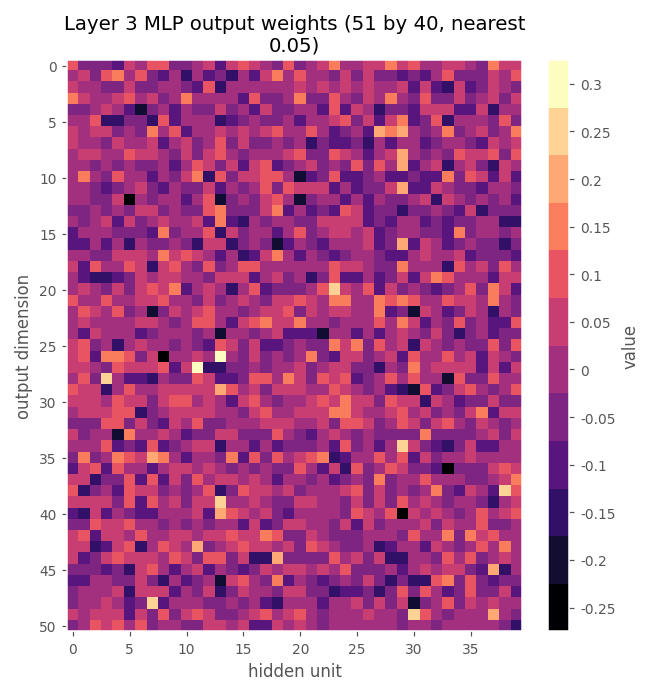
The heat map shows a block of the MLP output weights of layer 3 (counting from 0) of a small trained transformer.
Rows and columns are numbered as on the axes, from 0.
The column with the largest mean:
29
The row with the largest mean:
21
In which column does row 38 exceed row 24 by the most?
38
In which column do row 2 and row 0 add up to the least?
13
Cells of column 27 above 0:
13
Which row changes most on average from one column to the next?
26
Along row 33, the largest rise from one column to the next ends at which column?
5
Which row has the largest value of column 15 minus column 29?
40
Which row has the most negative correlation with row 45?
18
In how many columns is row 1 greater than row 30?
11
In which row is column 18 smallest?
16
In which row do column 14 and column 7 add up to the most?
35
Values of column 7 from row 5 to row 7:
-0.15 0.15 0.05
